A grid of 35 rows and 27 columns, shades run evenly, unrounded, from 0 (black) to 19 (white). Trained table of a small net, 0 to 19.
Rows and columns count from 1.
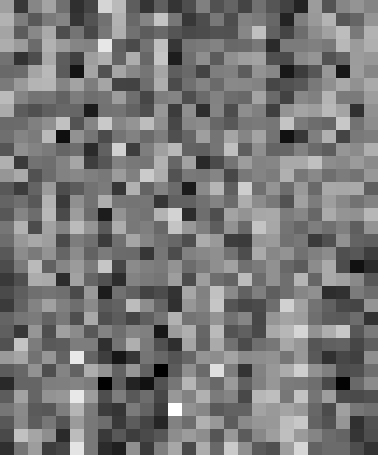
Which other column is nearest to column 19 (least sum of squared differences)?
4
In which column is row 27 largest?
2
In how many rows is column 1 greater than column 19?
10
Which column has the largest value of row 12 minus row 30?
25
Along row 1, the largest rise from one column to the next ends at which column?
8
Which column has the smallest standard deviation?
23
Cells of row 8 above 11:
5
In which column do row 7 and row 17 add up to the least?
14
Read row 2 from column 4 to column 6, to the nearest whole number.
9 10 4
